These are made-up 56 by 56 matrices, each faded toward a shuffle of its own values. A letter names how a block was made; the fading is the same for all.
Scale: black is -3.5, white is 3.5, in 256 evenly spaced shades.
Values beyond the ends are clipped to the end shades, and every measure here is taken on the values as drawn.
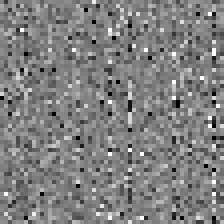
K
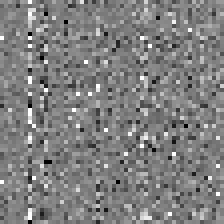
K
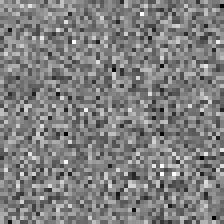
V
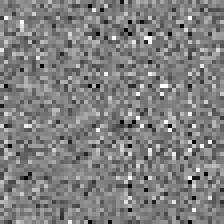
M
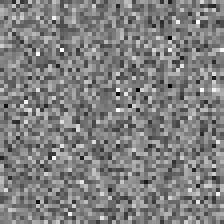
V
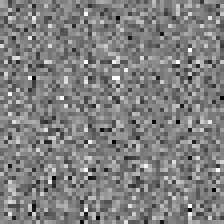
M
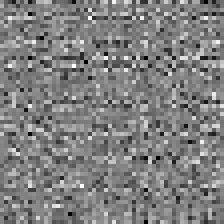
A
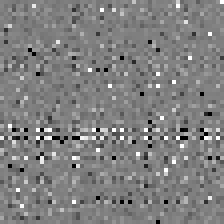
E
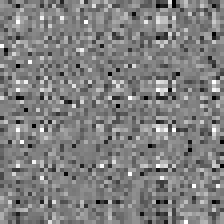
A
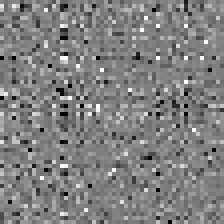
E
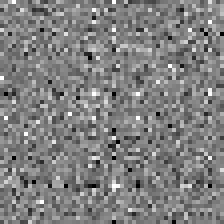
M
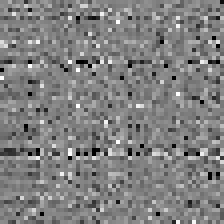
E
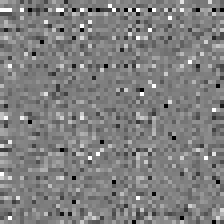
E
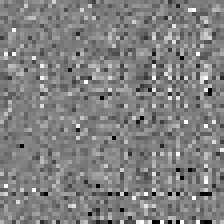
E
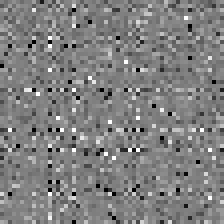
E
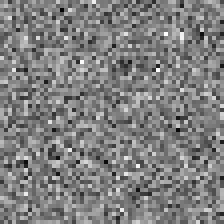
V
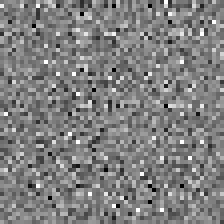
M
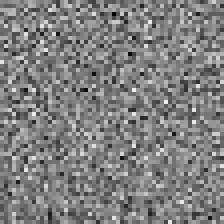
V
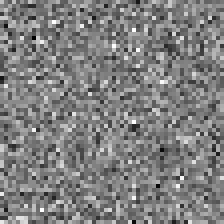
V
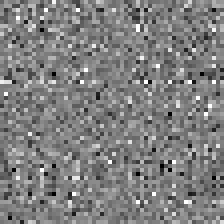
M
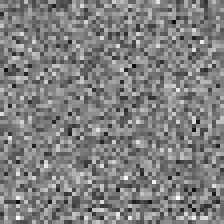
V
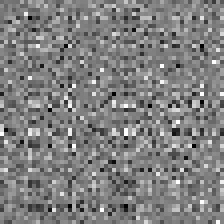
A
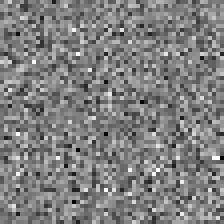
V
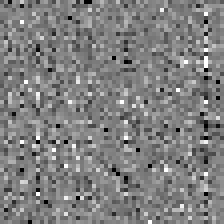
K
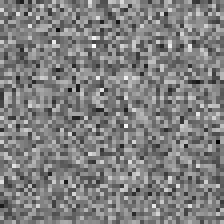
V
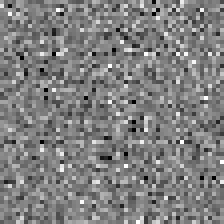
M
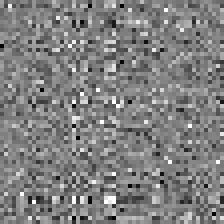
A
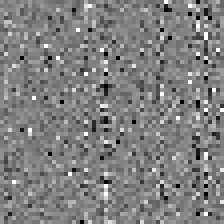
K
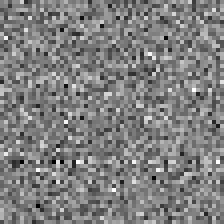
V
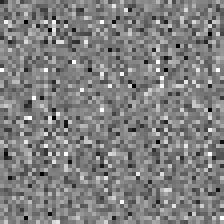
M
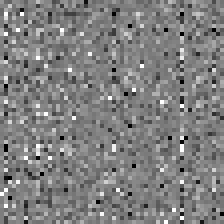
K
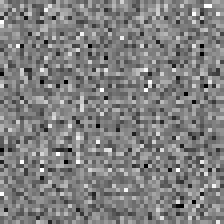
M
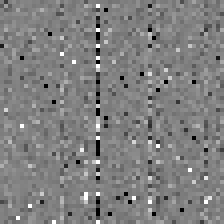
K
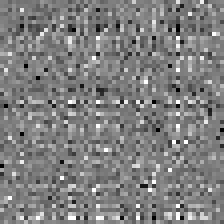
A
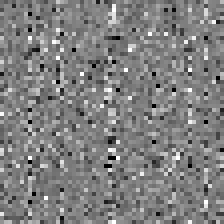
K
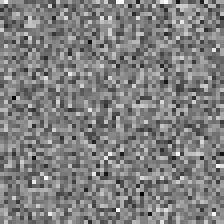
V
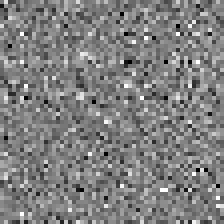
M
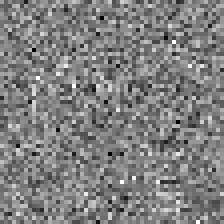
V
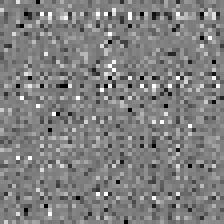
E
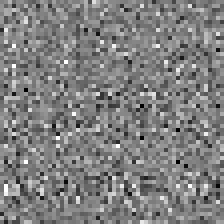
M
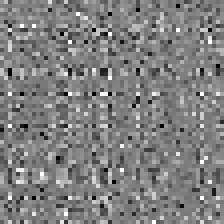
A
